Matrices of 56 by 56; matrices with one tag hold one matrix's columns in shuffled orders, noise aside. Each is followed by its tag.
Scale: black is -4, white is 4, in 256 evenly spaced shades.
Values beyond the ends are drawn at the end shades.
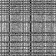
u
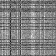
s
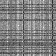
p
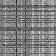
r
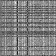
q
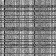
r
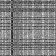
s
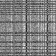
u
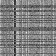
r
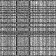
q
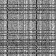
p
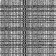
r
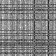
p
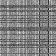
r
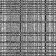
u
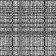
q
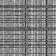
r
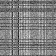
s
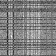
s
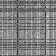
s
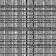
r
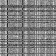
r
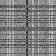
r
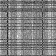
s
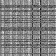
r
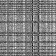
u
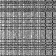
s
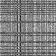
u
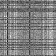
s
